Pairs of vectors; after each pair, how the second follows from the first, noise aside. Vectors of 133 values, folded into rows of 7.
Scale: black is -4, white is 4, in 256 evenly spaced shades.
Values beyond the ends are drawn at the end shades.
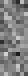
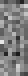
sign-scrambled.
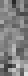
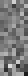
sign-scrambled.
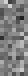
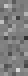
reversed, partly zeroed.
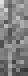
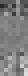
reversed, partly zeroed.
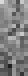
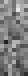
reversed, negated.
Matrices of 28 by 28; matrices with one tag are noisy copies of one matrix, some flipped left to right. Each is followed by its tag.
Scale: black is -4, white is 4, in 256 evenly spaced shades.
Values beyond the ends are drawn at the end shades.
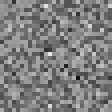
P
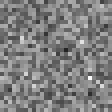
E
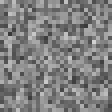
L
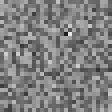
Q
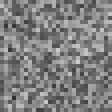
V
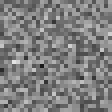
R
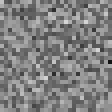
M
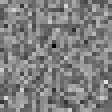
L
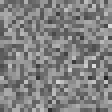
R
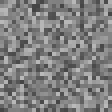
V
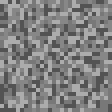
L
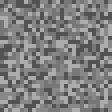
R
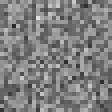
L
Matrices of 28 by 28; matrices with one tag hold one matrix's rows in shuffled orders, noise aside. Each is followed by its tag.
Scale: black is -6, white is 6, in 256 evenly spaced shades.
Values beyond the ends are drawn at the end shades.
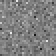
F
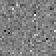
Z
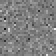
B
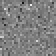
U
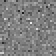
U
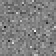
Z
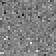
U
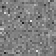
U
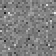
B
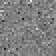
U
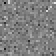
B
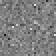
Z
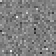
F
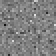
Z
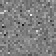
U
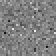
Z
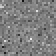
U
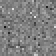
Z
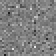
Z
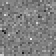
U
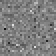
Z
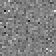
B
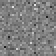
Z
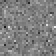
B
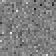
F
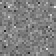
B
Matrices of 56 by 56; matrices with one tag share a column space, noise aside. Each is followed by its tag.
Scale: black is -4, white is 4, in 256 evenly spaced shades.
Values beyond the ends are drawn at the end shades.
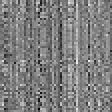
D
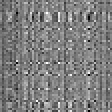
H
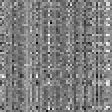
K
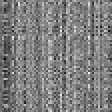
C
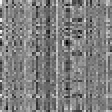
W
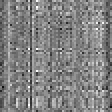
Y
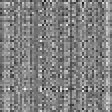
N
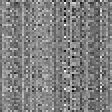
N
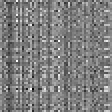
N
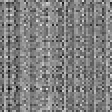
N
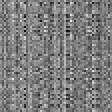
C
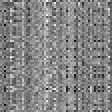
N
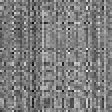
Y
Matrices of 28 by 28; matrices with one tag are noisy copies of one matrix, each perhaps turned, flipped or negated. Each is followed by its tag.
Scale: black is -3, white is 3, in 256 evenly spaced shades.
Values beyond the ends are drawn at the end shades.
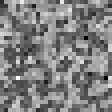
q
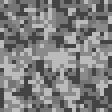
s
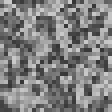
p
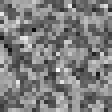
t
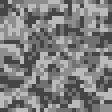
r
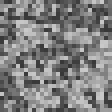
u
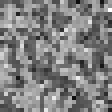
r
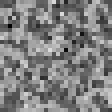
t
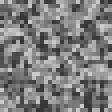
r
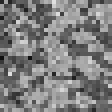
s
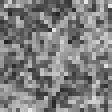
u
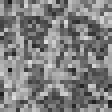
u
